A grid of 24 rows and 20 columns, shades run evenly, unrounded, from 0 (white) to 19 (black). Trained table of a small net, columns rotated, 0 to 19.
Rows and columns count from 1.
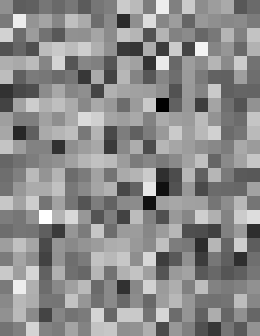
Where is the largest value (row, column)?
8, 13
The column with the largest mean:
18
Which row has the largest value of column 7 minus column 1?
6
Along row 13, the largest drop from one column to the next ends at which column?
15
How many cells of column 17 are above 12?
2
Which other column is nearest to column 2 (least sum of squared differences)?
3
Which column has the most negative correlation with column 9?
1
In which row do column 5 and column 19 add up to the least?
5
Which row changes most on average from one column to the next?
4
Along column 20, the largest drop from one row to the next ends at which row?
16
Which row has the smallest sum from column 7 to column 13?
9
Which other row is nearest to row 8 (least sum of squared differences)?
14
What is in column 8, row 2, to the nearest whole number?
11
